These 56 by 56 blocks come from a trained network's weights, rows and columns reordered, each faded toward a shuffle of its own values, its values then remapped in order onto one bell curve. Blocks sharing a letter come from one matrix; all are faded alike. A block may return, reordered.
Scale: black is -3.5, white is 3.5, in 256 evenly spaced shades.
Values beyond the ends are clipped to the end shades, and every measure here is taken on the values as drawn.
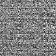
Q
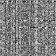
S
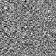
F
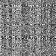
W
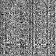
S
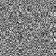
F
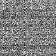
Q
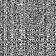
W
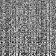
W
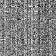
W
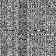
S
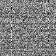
Q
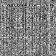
W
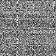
Q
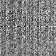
S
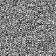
F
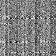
W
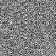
F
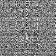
Q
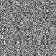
F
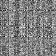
S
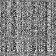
W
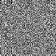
F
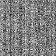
S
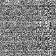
Q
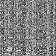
W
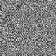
F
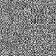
F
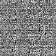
Q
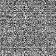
Q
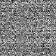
Q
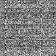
Q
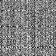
S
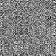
F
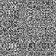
F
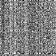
S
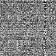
Q
